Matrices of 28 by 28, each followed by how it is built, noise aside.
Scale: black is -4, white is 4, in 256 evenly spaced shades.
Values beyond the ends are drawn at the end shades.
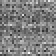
blocks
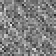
Toeplitz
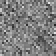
Toeplitz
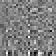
low rank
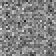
repeating rows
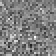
lower triangular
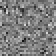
low rank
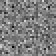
repeating rows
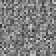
blocks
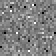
sparse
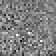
lower triangular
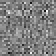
low rank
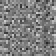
repeating rows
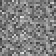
repeating rows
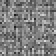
blocks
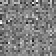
low rank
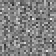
blocks
